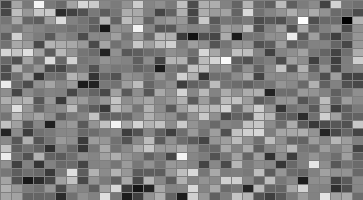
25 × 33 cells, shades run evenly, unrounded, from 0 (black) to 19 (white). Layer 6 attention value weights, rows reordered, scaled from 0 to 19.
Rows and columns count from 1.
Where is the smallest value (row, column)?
3, 32
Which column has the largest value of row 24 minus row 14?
10
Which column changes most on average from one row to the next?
17
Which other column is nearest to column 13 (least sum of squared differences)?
12
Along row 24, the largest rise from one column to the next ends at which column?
24
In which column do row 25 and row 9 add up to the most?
18
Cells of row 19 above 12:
8
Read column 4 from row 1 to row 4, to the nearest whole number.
18 15 7 10
